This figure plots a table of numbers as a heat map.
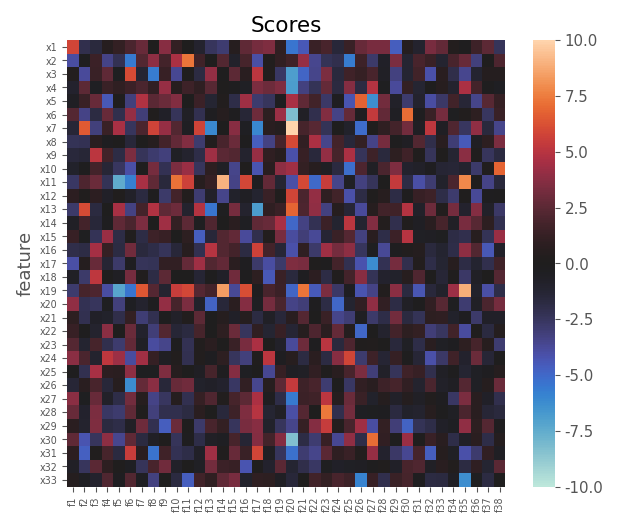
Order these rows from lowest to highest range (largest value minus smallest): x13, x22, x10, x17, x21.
x21, x22, x17, x10, x13
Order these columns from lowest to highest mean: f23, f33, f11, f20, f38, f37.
f20, f37, f33, f38, f11, f23
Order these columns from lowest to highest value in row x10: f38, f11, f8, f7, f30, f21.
f30, f7, f21, f8, f11, f38
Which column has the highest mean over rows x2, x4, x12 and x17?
f11
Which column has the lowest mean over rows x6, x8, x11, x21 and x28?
f5
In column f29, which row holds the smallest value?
x1
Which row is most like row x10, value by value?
x26
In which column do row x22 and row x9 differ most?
f35
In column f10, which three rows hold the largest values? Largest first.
x11, x19, x2
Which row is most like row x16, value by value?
x9
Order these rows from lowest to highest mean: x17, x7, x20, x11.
x17, x20, x11, x7
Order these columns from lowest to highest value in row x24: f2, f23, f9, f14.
f23, f9, f14, f2
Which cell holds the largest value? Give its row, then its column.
x7, f20
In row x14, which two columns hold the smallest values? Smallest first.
f20, f21
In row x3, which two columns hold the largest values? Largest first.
f6, f17
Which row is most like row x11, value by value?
x19
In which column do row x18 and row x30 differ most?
f27
